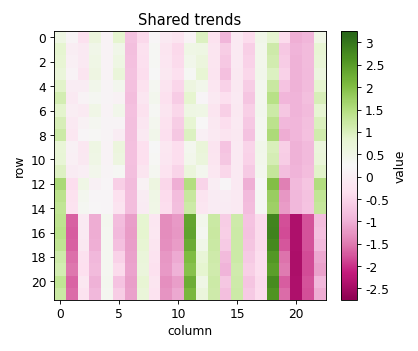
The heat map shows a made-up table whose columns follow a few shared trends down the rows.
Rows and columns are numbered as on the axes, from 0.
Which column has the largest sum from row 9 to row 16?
18
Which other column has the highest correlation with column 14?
2
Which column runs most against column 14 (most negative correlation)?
12
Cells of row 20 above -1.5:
19
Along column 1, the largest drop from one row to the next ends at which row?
15
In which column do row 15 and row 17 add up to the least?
20
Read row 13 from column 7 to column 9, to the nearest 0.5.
0 0.5 -0.5
